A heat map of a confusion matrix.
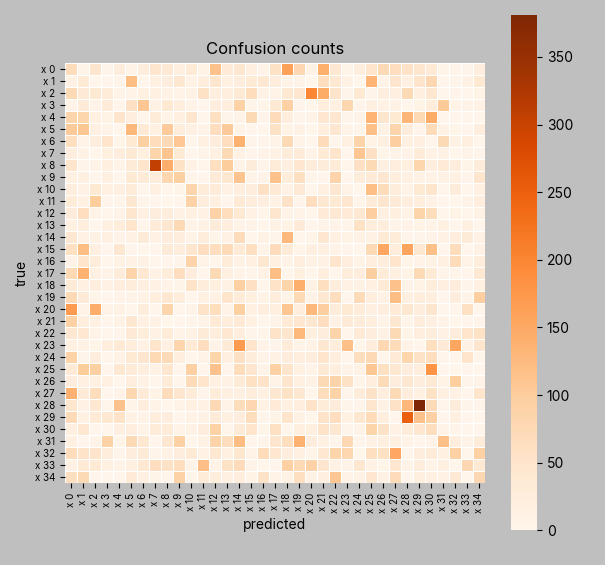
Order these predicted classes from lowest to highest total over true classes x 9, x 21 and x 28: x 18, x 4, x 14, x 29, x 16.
x 16, x 18, x 4, x 14, x 29
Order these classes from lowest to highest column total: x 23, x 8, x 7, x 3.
x 3, x 23, x 7, x 8
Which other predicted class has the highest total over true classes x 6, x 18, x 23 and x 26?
x 14
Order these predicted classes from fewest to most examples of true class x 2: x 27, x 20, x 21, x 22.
x 27, x 22, x 21, x 20
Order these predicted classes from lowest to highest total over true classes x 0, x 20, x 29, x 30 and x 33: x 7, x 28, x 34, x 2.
x 34, x 7, x 2, x 28
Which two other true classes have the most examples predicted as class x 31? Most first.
x 3, x 6
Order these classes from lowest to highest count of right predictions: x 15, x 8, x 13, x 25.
x 13, x 15, x 25, x 8
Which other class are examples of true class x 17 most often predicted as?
x 1
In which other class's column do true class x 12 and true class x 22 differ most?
x 19
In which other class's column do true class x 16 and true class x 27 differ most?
x 0
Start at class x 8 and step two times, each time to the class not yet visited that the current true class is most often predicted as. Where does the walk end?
x 24
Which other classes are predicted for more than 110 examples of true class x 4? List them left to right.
x 25, x 28, x 30
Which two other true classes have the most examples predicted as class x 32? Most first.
x 23, x 26
